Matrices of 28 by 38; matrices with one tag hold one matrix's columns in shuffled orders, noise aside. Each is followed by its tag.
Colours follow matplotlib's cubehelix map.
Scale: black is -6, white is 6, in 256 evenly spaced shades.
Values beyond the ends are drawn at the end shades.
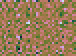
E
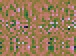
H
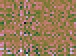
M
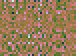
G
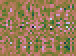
H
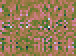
H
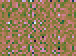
E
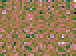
G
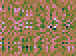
H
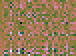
M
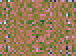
E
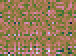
M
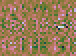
H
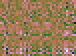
M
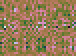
H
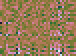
M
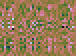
H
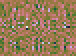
H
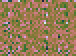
E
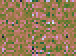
E
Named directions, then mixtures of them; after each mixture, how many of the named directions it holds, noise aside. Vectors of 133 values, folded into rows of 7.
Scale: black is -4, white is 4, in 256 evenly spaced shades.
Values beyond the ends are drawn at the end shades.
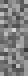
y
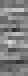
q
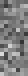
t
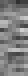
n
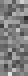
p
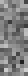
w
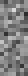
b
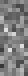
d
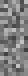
one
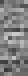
three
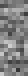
two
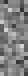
three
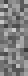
one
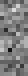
four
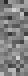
three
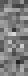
three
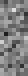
one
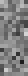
one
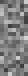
three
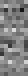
four
